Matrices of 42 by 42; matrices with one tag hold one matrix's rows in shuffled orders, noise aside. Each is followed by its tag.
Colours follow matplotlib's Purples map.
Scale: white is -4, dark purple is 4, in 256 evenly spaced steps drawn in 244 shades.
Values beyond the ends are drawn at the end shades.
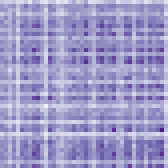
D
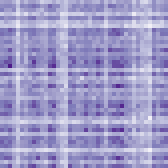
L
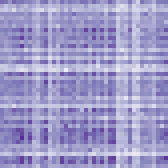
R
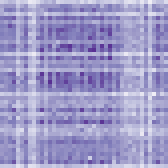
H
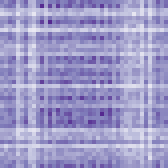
H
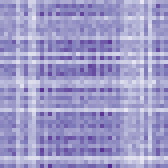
H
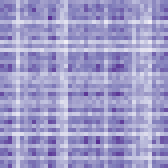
L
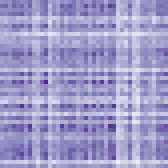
R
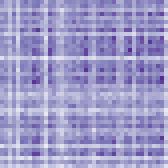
D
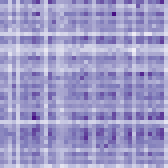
D
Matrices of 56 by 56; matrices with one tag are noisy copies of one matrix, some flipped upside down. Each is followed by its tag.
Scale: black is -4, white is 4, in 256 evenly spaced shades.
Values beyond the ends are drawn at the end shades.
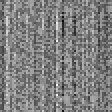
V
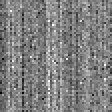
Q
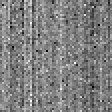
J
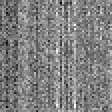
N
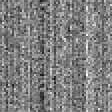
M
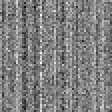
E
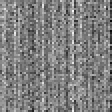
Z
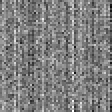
Z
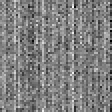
Z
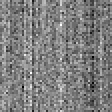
J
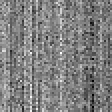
J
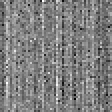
V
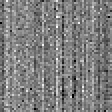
V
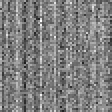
E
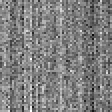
J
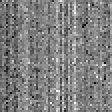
N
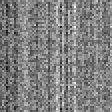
N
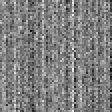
Z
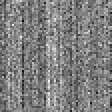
Q
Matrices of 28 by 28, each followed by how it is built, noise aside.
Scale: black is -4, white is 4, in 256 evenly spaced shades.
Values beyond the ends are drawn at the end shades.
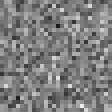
noise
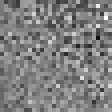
upper triangular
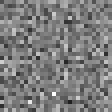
repeating rows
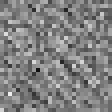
Toeplitz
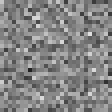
repeating rows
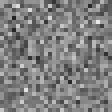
noise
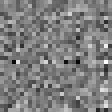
low rank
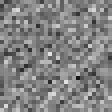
Hankel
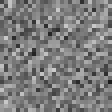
Hankel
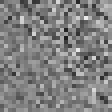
upper triangular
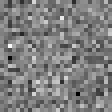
low rank
